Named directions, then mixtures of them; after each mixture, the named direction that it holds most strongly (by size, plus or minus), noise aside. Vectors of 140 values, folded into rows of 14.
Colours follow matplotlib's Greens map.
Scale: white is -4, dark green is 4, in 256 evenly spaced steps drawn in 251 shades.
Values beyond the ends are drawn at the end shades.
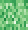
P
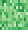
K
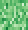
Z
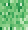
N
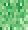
N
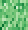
K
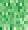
N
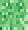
N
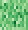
K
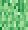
K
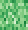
P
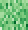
P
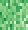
N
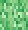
K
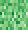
Z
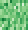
Z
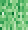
N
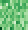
N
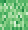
K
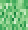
P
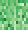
Z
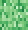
K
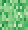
K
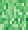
Z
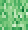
K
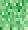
N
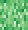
K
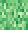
Z
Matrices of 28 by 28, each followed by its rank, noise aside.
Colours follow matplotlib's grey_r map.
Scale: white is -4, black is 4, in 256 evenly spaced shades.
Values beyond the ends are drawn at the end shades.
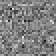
four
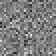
six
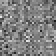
six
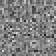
seven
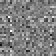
five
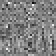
six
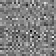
four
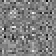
four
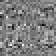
six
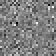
five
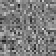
five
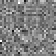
five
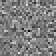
seven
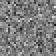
seven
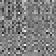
four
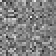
five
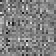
six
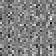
six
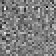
six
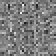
six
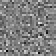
five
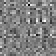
four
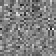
six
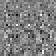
four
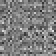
five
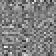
five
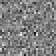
five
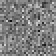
six
